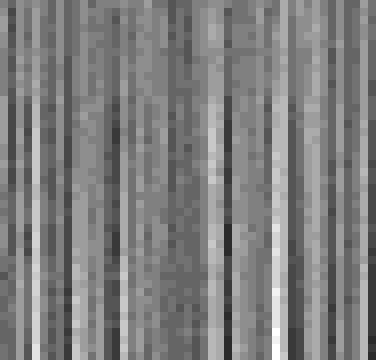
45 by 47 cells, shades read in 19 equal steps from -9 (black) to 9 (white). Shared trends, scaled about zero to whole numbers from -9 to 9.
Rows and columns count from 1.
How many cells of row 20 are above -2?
33
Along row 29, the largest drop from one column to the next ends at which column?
29
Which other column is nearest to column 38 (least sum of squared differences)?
25
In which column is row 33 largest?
35
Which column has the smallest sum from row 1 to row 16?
2
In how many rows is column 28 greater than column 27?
1
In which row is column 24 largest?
42
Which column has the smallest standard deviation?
44
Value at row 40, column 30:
3
